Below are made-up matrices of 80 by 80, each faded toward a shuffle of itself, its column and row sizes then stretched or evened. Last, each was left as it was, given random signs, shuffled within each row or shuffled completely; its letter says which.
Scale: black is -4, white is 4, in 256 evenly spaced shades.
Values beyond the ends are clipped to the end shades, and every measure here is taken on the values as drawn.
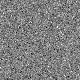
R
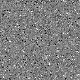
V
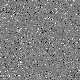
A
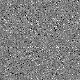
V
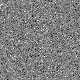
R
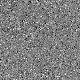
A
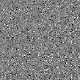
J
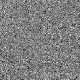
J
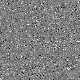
A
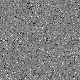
A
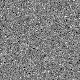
R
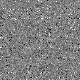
V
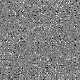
J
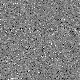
A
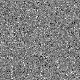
J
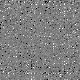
V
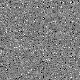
J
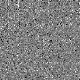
J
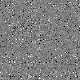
V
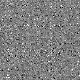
J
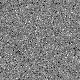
R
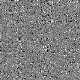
J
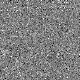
V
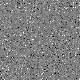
A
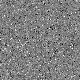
R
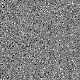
V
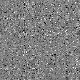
J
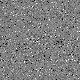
A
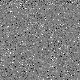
A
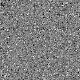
V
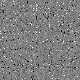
V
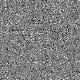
V
